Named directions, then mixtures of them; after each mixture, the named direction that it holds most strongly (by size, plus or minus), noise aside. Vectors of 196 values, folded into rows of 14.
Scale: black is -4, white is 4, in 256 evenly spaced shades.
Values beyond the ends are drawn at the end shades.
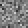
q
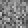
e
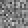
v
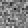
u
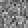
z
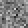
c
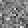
c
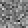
q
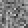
c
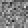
u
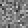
q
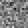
u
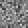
q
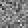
q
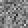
c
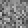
e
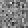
v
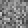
e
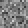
z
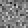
q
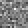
u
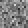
z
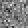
u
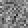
c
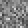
e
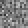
v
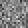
e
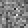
c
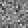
q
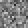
z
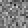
z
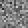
q
